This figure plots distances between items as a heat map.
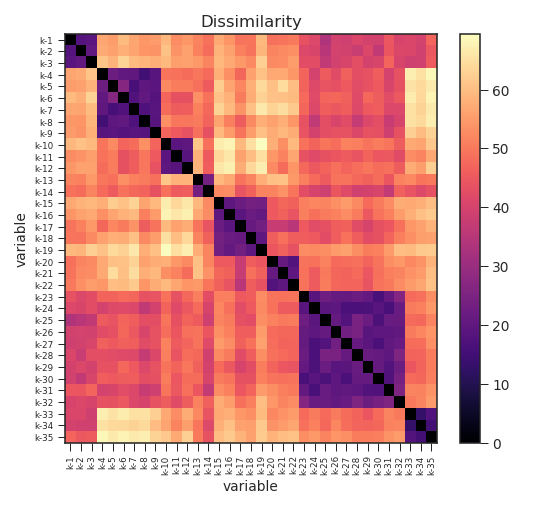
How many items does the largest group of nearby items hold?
10
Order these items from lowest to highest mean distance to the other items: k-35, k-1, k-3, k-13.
k-1, k-3, k-13, k-35
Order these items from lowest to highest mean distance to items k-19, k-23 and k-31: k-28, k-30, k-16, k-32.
k-30, k-28, k-32, k-16
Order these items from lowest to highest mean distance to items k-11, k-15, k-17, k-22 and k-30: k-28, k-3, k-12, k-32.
k-28, k-32, k-12, k-3
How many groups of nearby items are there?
8
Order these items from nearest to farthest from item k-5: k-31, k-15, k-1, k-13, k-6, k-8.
k-8, k-6, k-31, k-13, k-1, k-15
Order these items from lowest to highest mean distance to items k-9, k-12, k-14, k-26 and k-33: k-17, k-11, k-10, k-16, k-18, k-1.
k-11, k-10, k-1, k-17, k-18, k-16
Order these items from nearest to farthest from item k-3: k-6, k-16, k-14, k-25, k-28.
k-25, k-28, k-14, k-16, k-6
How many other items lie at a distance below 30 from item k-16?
4
